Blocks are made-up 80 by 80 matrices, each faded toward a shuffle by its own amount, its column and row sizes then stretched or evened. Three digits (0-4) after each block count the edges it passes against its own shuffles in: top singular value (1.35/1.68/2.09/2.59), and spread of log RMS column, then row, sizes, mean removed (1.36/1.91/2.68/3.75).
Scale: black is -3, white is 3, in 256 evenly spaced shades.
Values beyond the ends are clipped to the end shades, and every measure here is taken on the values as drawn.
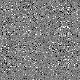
2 2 2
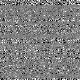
2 1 4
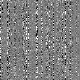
2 4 0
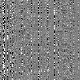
3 4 1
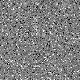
2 0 0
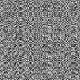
4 2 2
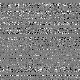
0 1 4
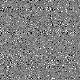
2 1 2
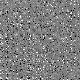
2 2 1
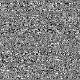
0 0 3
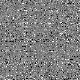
0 2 3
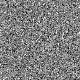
0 0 1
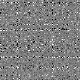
2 2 3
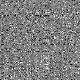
2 0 2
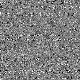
0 0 2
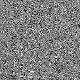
1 2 0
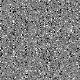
1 2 1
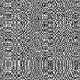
4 3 0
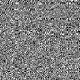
3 1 2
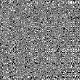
3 2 2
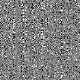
2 3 2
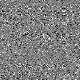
2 0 2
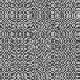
4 2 1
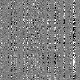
3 4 2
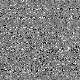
0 0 3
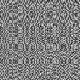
4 1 0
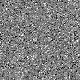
2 0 0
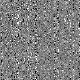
2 3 0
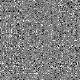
1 2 2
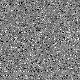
0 0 2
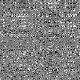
3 1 3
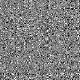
2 1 2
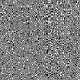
3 2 1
